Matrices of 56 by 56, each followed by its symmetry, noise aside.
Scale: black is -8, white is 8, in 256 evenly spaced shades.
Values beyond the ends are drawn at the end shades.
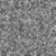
antisymmetric.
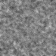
no symmetry.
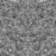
mirrored left to right.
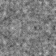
mirrored top to bottom.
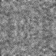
mirrored top to bottom.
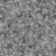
symmetric across the other diagonal.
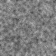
symmetric across the other diagonal.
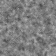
symmetric.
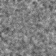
antisymmetric.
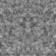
mirrored left to right.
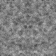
mirrored left to right.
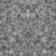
mirrored left to right.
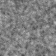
antisymmetric.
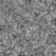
symmetric.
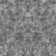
mirrored left to right.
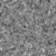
antisymmetric.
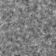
no symmetry.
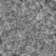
symmetric across the other diagonal.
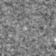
no symmetry.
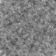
symmetric across the other diagonal.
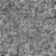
symmetric.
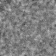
symmetric.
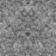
mirrored left to right.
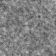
symmetric across the other diagonal.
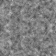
mirrored top to bottom.
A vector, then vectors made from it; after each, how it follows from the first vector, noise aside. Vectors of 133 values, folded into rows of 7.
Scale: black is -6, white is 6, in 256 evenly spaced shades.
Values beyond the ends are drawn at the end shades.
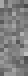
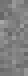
reversed, shrunk.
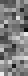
wrapped around, negated, scaled up.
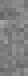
reversed, shrunk.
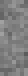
reversed, shrunk.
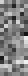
wrapped around, negated, scaled up.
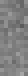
wrapped around, shrunk.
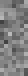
reversed, negated.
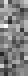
wrapped around, negated, scaled up.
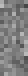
copied.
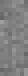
reversed, shrunk.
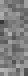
reversed, negated.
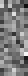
scaled up.
